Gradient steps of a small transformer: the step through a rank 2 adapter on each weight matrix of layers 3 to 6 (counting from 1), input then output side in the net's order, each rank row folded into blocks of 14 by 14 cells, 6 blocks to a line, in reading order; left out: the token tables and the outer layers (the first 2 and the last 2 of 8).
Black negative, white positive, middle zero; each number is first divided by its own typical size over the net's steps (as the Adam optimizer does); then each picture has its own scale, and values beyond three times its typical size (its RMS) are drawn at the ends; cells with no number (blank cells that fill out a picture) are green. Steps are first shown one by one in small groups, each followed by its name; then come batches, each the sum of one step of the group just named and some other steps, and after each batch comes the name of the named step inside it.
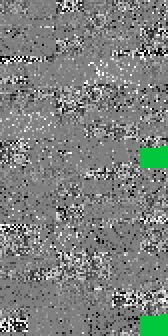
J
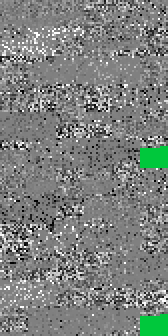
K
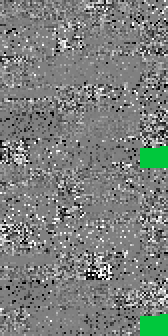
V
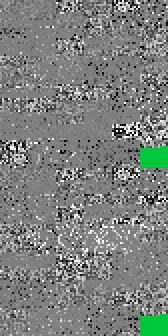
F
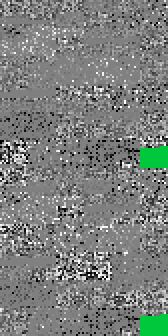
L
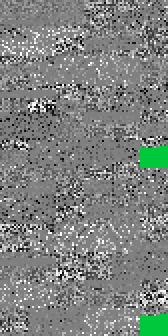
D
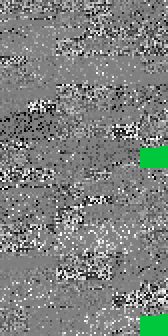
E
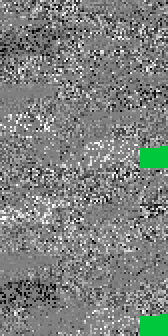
E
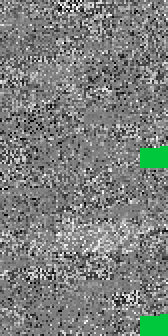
E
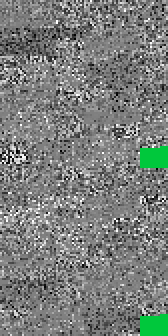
F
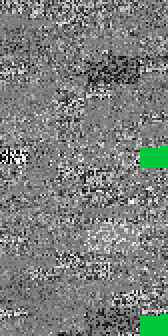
L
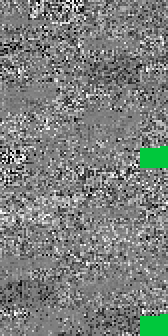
L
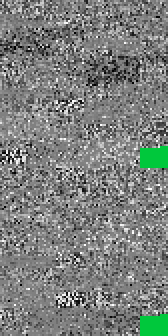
J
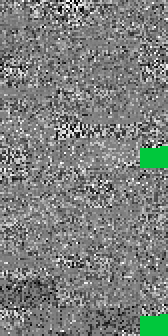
V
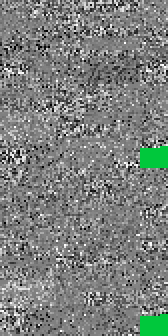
K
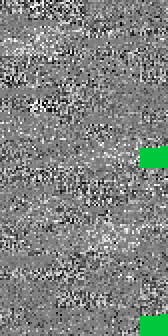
D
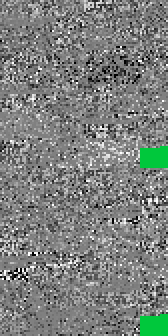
D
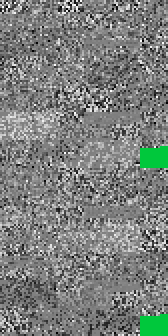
J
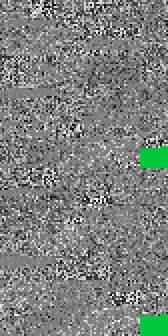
E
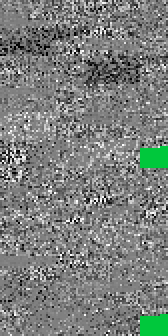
F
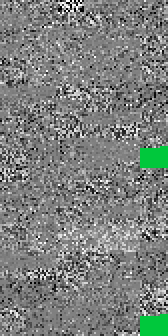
E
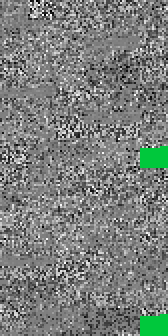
L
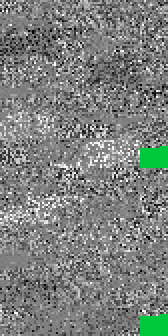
V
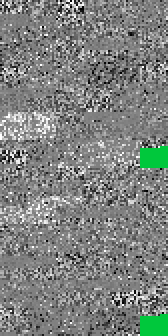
J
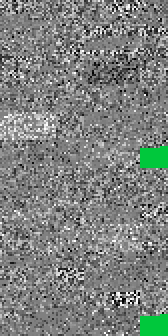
K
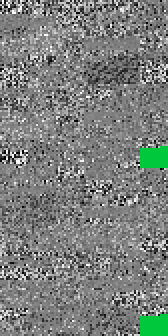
K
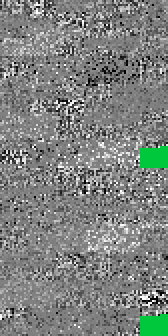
D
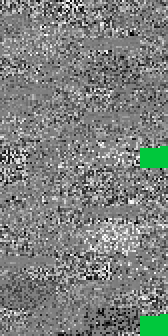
L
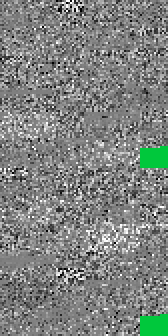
D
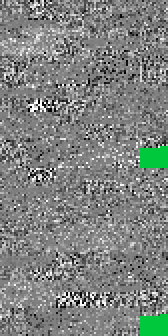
D
